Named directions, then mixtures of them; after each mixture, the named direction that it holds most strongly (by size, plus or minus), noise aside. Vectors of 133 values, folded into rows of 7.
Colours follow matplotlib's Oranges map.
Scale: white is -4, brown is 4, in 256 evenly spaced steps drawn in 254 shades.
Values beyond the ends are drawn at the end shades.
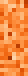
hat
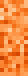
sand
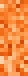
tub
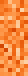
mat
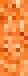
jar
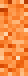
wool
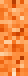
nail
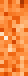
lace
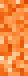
tub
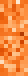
jar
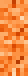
nail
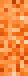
sand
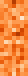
nail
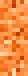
nail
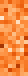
sand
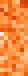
lace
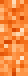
nail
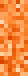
tub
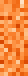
mat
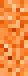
mat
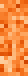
tub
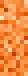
sand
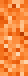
jar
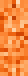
jar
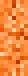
nail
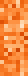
jar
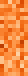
mat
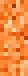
jar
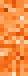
nail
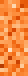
mat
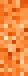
lace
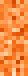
nail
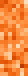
hat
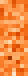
nail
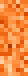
tub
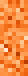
mat
